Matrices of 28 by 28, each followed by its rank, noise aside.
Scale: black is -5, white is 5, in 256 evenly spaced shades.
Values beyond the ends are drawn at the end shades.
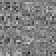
four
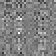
four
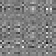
two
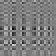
one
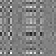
one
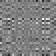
two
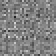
four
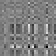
one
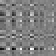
one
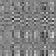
two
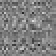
three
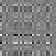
one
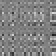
two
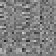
four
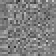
four
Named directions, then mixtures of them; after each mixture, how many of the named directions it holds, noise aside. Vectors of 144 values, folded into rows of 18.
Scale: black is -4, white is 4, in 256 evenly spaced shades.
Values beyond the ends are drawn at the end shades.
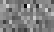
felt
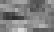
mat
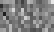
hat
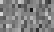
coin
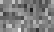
three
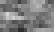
one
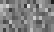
two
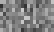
three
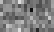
two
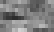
one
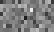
two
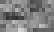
one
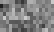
two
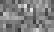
four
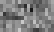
four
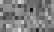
two
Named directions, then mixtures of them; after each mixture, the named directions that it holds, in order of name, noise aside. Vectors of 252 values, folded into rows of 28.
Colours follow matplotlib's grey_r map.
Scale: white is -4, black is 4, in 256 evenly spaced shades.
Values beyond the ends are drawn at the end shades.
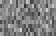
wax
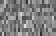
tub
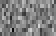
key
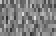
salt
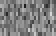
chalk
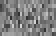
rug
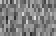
salt.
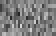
rug.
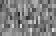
rug.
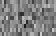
salt, tub.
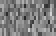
chalk.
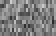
key, tub, wax.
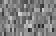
chalk, key, tub.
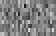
chalk, rug, wax.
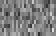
chalk, rug.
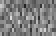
chalk, key, rug.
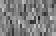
chalk, key, rug.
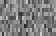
tub.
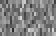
chalk, key.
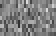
rug, wax.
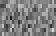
key, rug, wax.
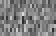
key, salt, tub.
